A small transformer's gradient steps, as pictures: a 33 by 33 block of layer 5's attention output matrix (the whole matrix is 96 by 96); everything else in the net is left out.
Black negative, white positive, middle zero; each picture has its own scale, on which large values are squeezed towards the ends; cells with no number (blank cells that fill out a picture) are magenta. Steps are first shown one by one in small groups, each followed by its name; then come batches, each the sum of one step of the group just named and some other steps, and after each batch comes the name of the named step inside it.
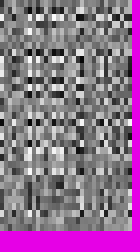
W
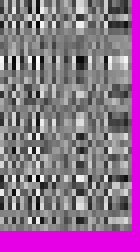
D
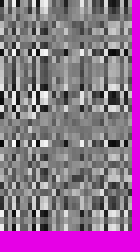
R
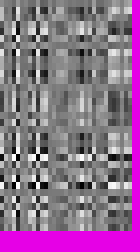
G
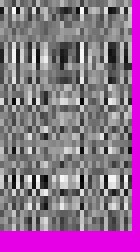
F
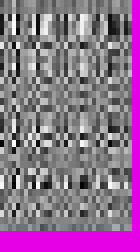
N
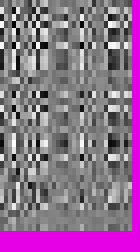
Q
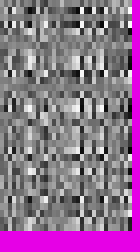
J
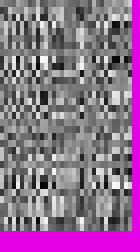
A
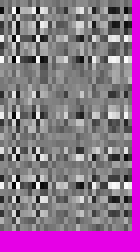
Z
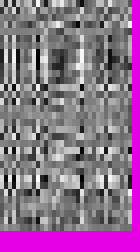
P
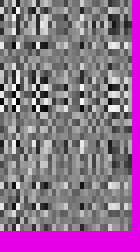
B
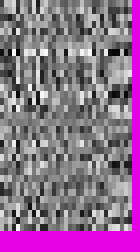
R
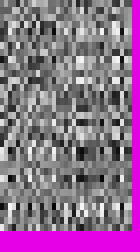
R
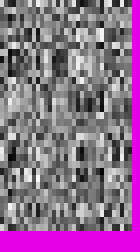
P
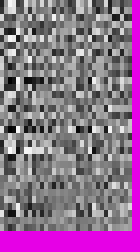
W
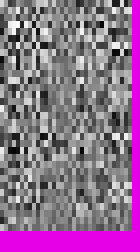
Q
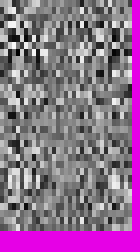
P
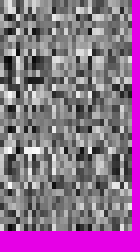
W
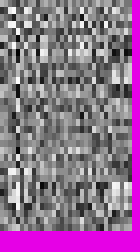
A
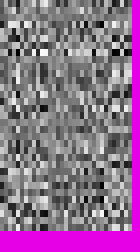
R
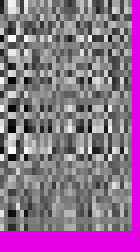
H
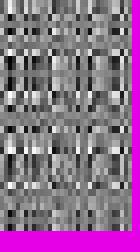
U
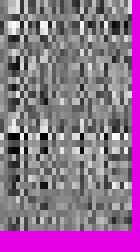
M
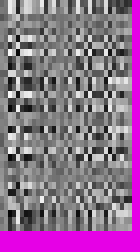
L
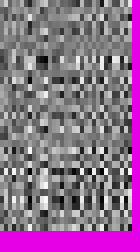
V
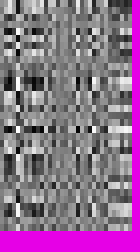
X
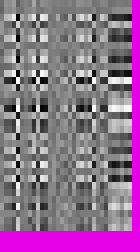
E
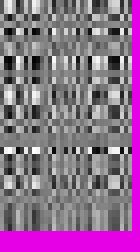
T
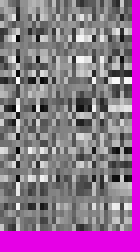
E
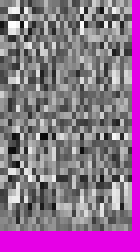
M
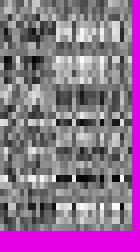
T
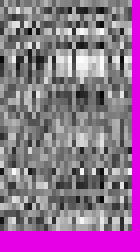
V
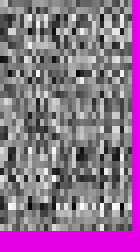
V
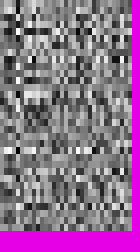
T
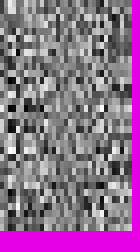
H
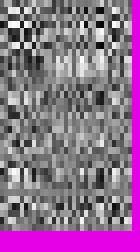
U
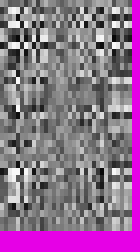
E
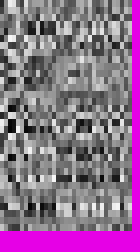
H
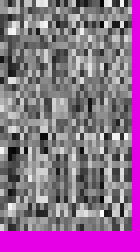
M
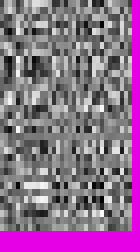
T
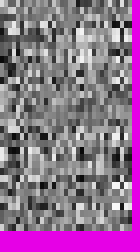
M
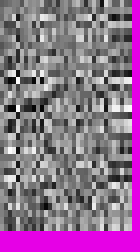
E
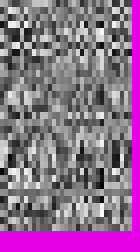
U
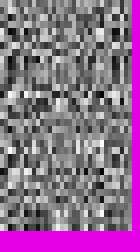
U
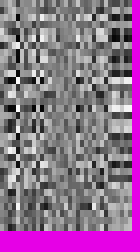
E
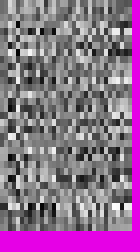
L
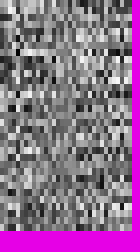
L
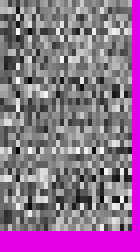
V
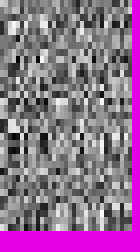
M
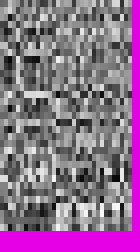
U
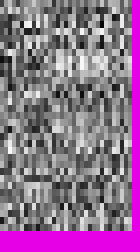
U
